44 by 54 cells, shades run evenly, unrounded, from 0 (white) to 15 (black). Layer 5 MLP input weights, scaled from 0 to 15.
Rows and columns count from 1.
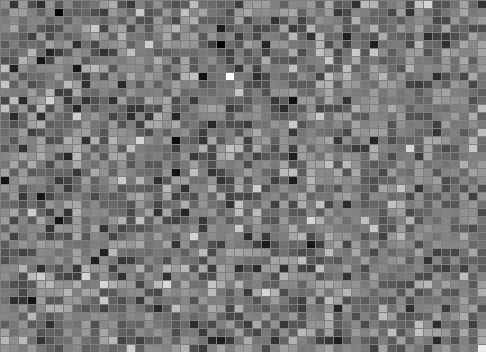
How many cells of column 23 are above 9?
16
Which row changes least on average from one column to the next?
12
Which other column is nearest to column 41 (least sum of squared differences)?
51
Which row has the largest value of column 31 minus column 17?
13
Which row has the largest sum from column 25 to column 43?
43
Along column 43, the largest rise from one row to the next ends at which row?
41
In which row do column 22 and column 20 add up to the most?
18
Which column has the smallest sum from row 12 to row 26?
35
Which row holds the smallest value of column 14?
23
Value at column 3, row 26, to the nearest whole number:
10
